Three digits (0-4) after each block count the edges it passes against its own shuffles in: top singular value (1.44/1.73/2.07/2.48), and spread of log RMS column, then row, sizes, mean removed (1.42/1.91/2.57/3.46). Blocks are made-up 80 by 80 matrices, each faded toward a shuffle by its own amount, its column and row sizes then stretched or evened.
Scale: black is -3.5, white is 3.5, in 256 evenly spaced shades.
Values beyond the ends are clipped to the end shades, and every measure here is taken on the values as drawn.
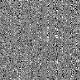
1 3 1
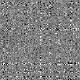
1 3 3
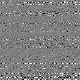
2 1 4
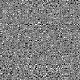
3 1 2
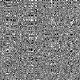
3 2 2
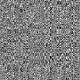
4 3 0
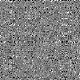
3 2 2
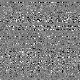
1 1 4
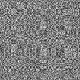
4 0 2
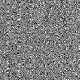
3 1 0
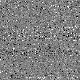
0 0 3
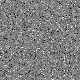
0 0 0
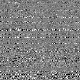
2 1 4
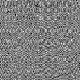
4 0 0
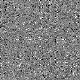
1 1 2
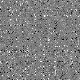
0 2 2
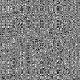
4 2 0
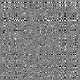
4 3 3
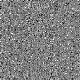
2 1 0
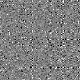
3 2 2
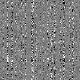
2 4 0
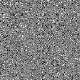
2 2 2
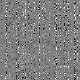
2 4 2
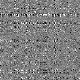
4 2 3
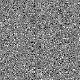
2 2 1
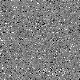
0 1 2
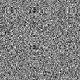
3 1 0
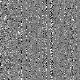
0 4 0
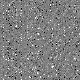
0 2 0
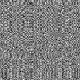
4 2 0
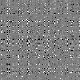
4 3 3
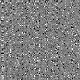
3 2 0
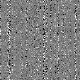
0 4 0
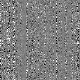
1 4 1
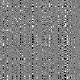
4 4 2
